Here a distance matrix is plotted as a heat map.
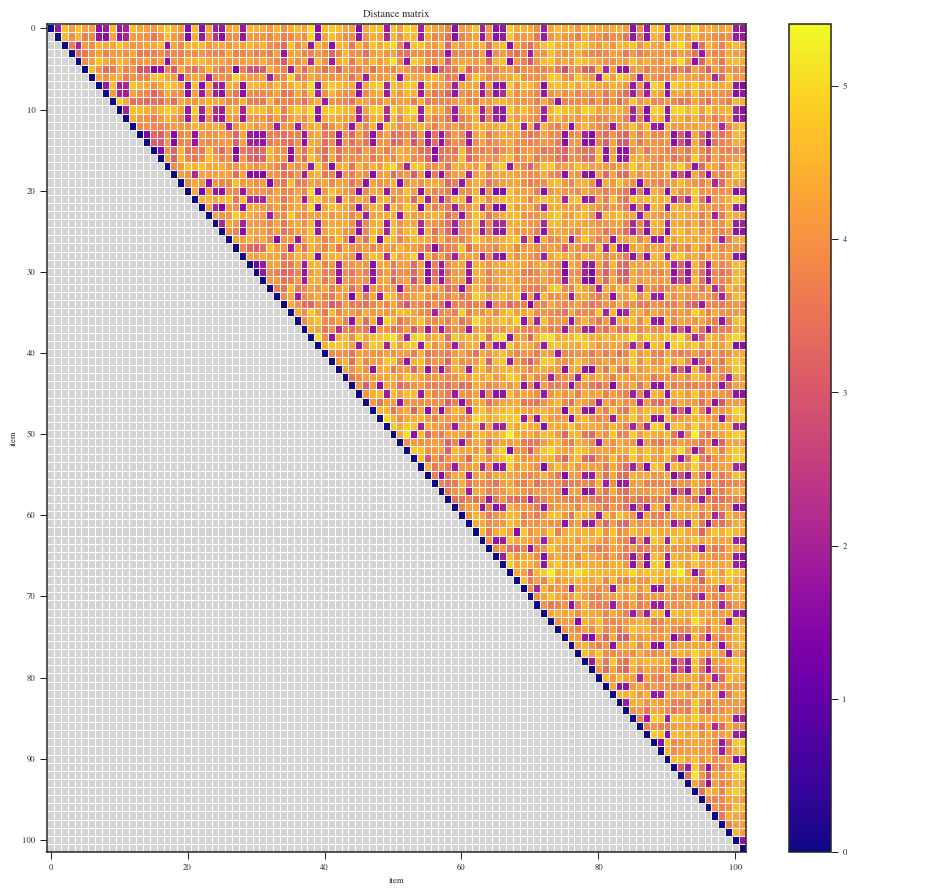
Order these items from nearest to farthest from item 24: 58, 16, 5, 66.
66, 58, 5, 16
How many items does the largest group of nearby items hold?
25
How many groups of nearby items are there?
11
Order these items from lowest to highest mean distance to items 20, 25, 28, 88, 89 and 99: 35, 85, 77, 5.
85, 77, 5, 35
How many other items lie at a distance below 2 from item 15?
8
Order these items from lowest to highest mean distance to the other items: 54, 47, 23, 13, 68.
13, 54, 47, 23, 68
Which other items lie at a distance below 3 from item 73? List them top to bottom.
43, 77, 99
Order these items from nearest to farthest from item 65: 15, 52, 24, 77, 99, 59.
59, 24, 15, 77, 99, 52
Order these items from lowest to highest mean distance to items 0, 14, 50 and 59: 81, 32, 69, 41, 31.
31, 81, 32, 69, 41
